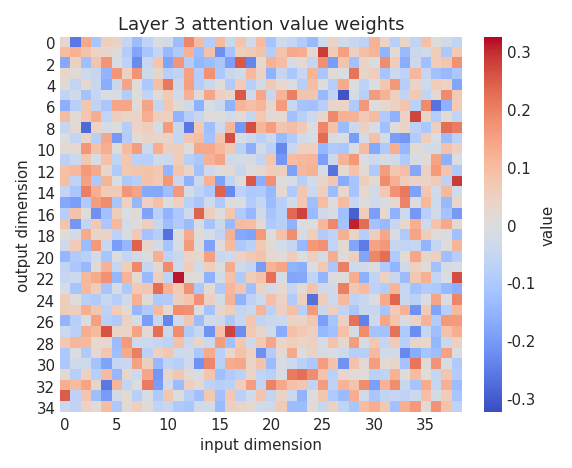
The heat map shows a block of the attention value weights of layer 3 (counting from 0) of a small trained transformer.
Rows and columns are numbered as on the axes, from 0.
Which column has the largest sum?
2
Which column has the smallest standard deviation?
35
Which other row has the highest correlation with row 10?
27
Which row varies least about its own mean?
28
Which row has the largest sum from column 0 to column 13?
10
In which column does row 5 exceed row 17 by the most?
22
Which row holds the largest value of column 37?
8
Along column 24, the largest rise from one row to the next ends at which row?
25
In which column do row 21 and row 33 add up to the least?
23
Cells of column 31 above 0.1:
10
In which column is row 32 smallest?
4
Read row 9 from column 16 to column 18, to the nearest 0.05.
0.25 0 -0.05
